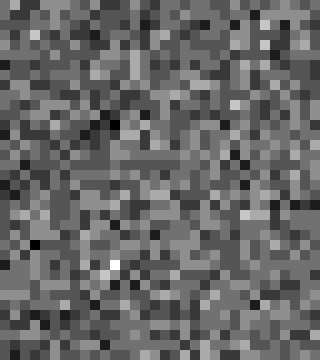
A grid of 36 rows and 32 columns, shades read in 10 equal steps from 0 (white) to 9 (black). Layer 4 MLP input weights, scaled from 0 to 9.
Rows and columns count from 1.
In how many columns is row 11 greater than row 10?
10
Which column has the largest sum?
1
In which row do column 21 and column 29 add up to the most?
3
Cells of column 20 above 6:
8
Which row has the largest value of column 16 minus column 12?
27
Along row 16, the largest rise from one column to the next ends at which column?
24
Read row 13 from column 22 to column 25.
4 8 5 4
